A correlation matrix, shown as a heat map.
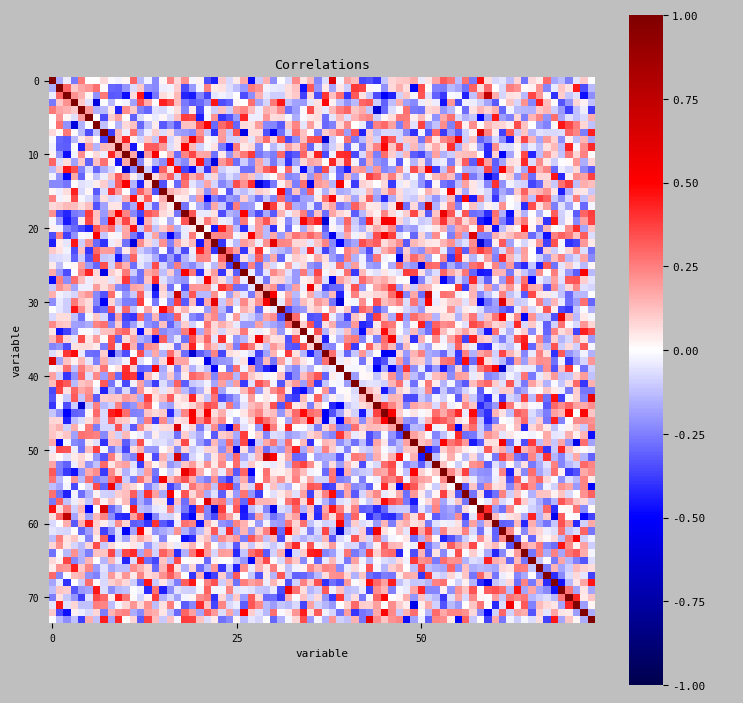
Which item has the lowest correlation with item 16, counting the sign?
21
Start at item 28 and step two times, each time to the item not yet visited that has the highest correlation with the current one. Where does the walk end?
46
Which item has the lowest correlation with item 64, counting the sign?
32
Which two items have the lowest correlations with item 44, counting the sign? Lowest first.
4, 39
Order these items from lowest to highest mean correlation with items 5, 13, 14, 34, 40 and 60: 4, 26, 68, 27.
4, 27, 68, 26
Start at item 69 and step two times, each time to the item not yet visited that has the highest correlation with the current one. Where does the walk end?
61
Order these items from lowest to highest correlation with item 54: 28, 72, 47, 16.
28, 16, 72, 47
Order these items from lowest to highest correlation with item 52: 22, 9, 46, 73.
22, 9, 73, 46
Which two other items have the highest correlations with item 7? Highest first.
58, 73
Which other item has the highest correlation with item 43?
73
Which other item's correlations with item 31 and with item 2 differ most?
59
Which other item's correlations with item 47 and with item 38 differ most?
11
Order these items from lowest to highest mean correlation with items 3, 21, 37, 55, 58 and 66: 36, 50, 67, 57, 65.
65, 67, 36, 57, 50
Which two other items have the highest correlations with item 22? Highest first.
30, 3
